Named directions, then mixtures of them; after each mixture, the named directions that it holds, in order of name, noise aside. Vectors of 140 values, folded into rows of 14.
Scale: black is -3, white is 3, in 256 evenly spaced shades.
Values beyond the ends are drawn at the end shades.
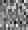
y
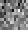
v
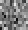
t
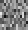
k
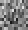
t, v.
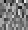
k, y.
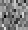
k, t.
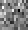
v.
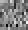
k, y.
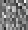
k, t, y.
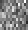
t, v, y.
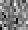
t.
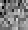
v.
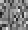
k, t.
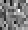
t, v, y.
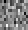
v, y.
